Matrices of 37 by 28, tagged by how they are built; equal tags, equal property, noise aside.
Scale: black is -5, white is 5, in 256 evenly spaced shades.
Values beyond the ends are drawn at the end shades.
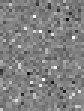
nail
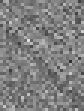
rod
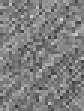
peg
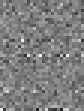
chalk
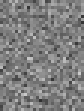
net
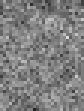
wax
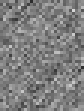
peg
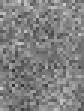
wax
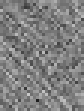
rod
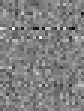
chalk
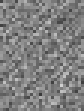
peg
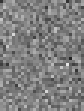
net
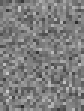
net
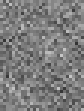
rod
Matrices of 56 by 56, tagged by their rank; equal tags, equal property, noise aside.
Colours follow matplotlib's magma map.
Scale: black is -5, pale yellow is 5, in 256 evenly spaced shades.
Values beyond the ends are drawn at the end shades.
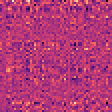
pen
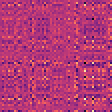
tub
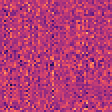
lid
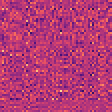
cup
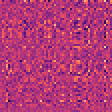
pen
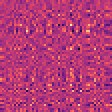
tub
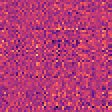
cup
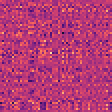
cup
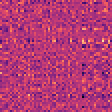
cup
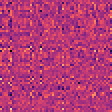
cup
